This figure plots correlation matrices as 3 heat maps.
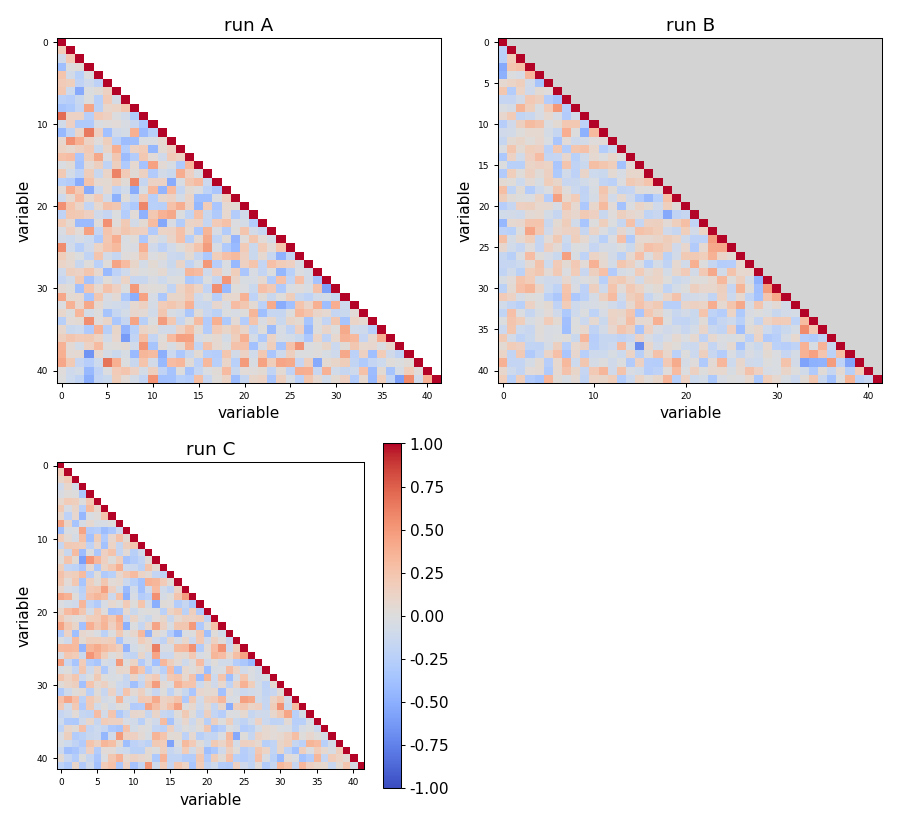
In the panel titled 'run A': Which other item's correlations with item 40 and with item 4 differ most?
14
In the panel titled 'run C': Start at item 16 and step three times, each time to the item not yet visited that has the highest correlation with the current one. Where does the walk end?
13
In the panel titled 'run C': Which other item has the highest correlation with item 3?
9
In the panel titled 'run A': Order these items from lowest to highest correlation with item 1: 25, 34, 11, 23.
11, 25, 34, 23
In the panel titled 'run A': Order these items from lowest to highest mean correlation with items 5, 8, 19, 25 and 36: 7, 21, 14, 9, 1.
21, 7, 1, 14, 9
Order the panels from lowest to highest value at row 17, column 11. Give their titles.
run C, run B, run A
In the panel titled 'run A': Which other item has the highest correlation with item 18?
29
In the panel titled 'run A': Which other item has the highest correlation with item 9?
0
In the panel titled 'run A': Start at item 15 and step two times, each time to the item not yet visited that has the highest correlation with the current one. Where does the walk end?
41
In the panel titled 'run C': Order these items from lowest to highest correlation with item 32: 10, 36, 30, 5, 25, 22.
36, 10, 5, 30, 22, 25
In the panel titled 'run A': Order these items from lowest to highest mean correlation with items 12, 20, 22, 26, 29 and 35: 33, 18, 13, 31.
33, 13, 31, 18
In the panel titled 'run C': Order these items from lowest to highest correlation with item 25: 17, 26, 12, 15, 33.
15, 12, 33, 17, 26
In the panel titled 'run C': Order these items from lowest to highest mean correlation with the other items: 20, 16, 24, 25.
20, 24, 16, 25
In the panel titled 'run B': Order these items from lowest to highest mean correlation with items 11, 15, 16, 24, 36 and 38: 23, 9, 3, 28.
9, 3, 28, 23
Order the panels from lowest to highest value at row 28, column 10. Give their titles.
run A, run B, run C
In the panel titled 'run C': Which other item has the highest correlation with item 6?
17
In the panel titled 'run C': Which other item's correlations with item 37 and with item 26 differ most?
24
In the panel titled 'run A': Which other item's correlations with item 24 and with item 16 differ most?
37
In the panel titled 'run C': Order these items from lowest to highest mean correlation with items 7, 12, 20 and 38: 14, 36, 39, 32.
36, 39, 32, 14
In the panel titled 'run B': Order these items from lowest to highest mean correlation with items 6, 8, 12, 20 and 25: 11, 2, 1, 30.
1, 30, 11, 2
